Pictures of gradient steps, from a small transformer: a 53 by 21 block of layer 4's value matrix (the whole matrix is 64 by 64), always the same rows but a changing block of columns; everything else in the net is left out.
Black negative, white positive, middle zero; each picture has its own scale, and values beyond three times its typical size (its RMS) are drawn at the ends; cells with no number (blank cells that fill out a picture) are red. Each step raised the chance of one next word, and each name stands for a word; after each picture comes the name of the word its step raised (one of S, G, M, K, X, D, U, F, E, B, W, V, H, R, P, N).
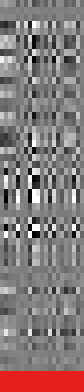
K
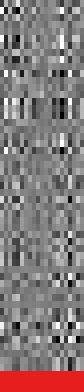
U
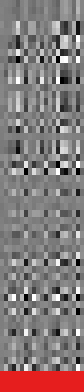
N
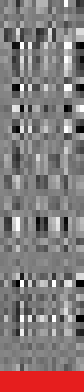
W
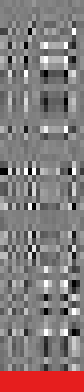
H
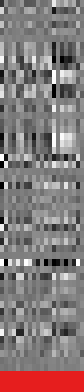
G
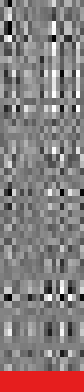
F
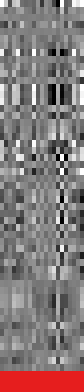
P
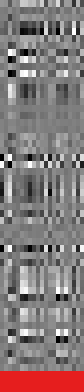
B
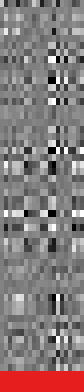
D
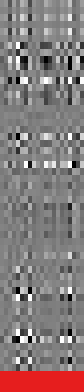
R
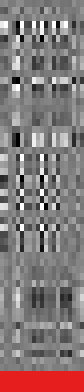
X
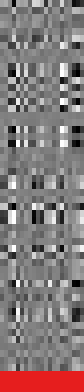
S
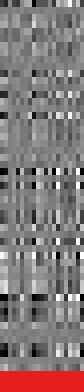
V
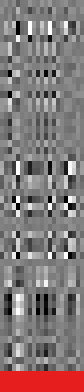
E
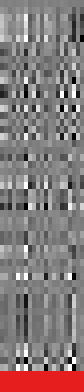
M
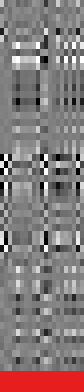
B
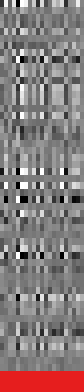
P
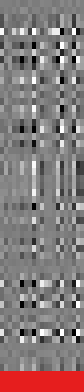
H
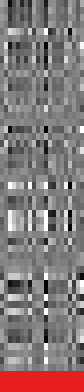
W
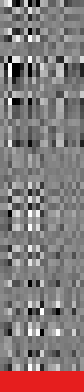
S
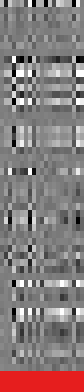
S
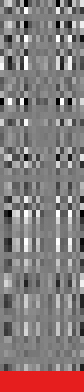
E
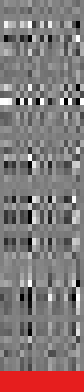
E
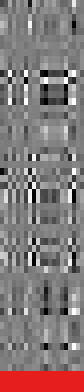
P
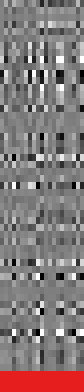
G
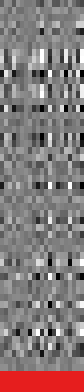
G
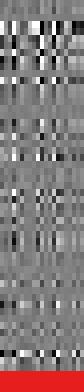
X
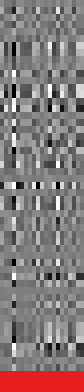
M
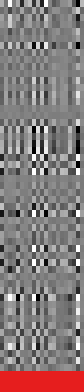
N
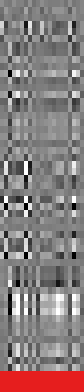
E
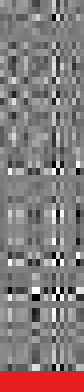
V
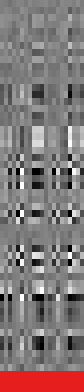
N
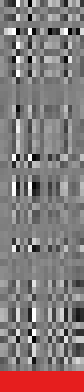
B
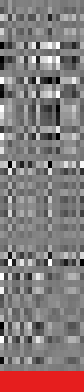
R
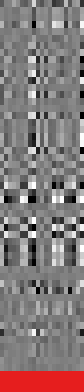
K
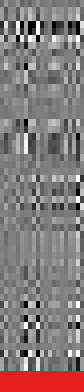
X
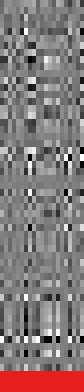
D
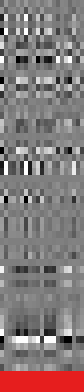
D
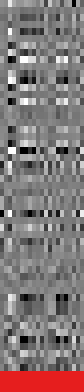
D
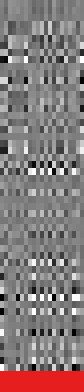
N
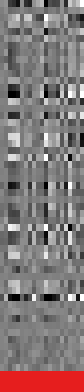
F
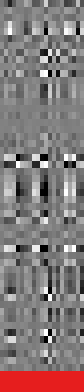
B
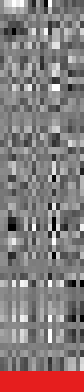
W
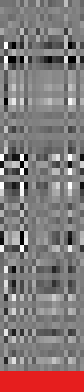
B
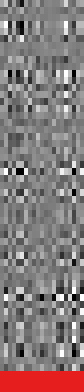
V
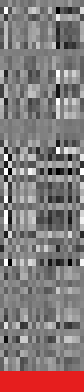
U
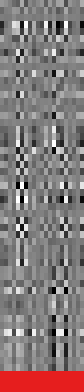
K
